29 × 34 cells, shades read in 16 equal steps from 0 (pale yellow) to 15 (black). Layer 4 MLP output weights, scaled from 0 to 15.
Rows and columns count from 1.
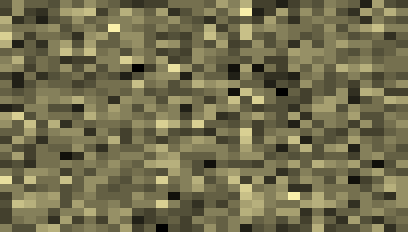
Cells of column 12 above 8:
10
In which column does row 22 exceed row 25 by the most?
25
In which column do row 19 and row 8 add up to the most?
24
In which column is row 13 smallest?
22
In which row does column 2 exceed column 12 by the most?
11
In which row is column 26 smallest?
19
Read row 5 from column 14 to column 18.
11 10 11 8 3
